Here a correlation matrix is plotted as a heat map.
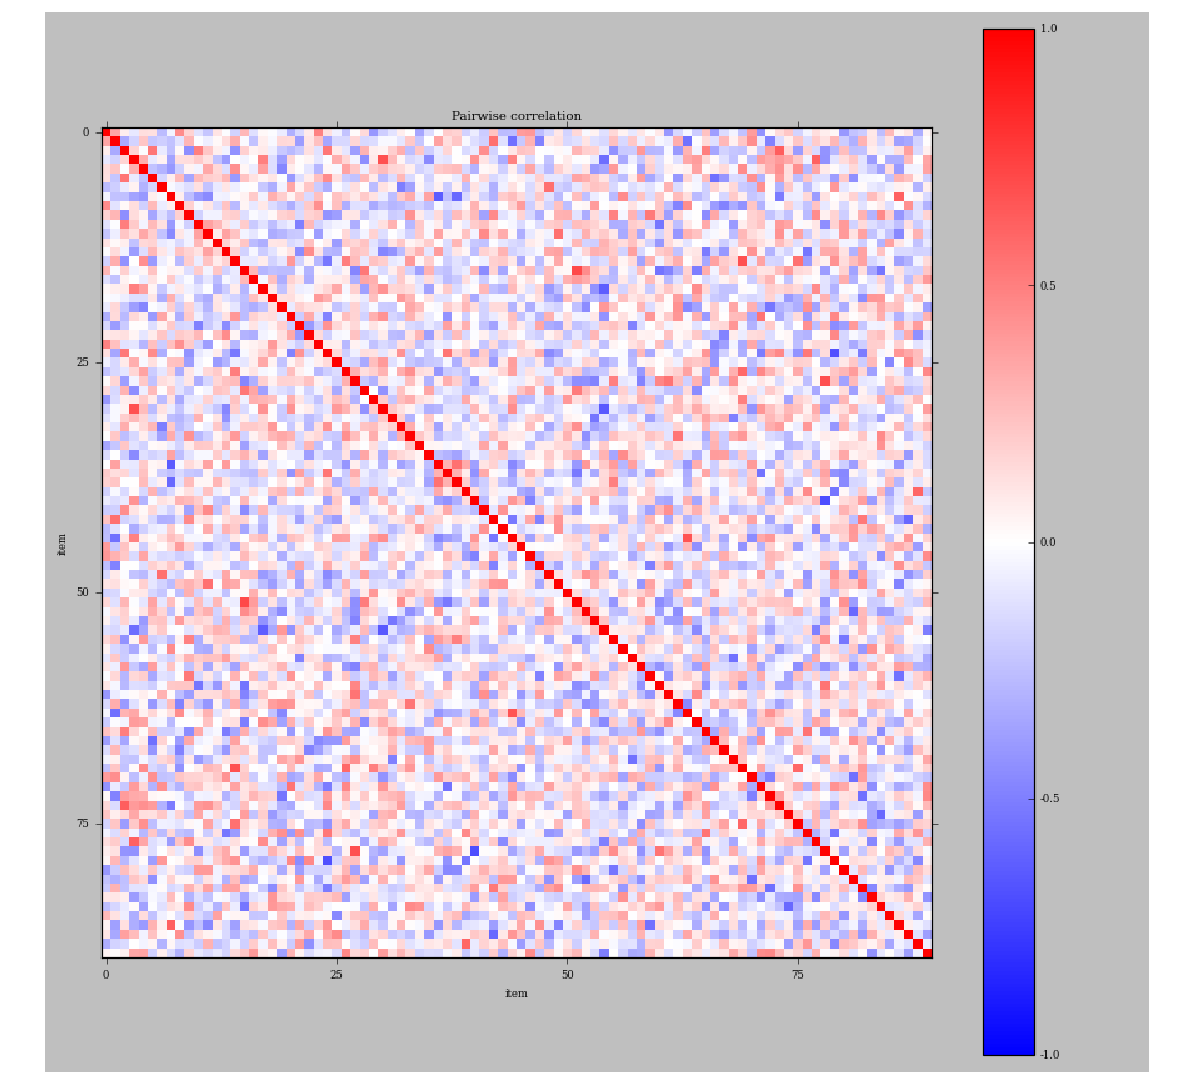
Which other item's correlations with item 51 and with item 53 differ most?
32
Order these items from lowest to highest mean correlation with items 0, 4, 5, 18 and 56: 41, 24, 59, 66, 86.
66, 41, 59, 86, 24
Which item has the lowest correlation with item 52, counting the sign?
81
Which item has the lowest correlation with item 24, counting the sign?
79
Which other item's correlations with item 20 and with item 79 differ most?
29
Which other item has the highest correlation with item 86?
7
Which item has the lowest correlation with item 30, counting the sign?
54
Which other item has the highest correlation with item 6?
48
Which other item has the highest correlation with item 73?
2
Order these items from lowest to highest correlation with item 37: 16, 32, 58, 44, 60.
44, 16, 58, 32, 60
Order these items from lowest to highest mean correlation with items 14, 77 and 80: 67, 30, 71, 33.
67, 33, 30, 71
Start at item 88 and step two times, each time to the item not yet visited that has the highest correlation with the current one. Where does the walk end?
76
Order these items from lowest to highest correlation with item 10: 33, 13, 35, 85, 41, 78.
78, 33, 85, 35, 13, 41
